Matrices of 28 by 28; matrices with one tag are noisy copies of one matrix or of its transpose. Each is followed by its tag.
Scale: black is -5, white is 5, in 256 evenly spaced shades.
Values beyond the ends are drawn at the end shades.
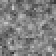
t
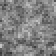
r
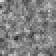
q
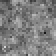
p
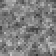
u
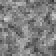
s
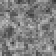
t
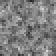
u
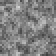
s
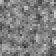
q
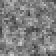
u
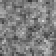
u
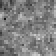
p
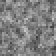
s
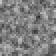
q
